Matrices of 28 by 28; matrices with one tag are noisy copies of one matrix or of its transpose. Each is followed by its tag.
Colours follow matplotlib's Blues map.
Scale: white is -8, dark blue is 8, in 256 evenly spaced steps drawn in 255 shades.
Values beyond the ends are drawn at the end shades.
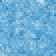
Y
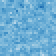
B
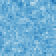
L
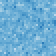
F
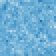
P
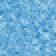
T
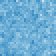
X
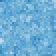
Y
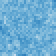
F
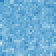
X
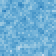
B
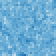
F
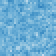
B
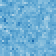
B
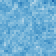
L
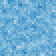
B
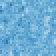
B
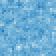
B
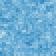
L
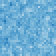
B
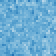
X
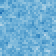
T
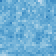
Y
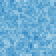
T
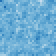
Y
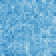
X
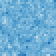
F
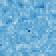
B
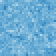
P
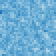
T
